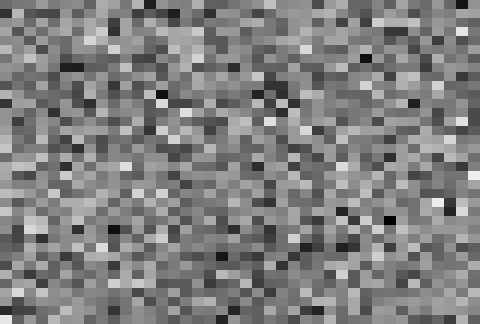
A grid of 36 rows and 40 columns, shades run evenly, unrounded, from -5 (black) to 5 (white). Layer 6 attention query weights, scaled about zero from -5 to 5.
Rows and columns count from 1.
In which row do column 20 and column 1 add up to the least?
35
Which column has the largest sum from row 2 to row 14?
26
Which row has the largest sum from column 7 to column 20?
4
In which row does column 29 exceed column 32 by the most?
19
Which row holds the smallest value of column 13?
1
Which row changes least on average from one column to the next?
34
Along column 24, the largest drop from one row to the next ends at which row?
13
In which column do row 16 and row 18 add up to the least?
33
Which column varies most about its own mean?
39
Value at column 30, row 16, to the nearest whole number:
0
